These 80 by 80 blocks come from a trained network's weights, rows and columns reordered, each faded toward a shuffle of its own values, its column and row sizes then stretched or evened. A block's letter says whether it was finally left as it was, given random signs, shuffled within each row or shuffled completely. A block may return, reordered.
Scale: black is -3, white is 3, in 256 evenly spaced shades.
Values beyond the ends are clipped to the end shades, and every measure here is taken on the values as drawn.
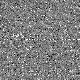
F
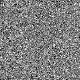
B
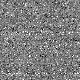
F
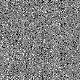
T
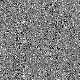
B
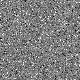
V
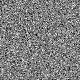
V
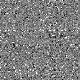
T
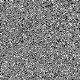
B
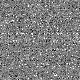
F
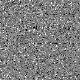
B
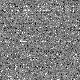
F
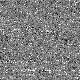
F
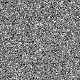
F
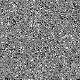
B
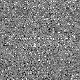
T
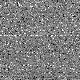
F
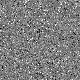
V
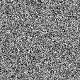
F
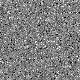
F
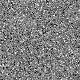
V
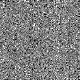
T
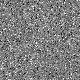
V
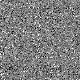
B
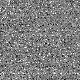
F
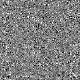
T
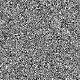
B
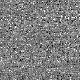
T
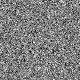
F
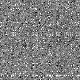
T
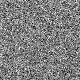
V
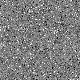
V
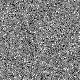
V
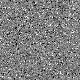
F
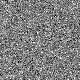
V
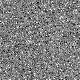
F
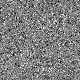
V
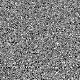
B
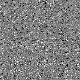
B
